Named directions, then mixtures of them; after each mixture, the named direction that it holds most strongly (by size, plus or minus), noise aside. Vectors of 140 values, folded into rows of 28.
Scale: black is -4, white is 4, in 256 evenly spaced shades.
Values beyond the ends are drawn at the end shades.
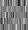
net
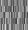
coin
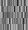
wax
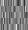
net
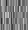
wax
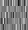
net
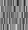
wax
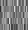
wax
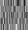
net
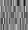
net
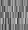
coin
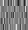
net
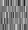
net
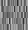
wax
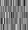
net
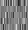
net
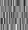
net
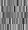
wax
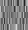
wax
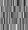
wax
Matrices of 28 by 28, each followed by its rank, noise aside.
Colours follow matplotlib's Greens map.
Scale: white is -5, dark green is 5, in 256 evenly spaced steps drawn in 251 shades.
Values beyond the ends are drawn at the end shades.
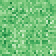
four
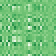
two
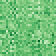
five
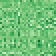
four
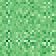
two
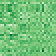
three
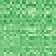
three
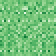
three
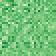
three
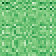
two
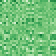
three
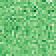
five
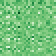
three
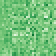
three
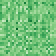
four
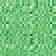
two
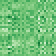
three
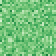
four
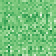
four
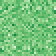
four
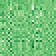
three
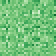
three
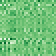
two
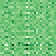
two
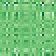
two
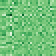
three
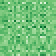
two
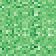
four
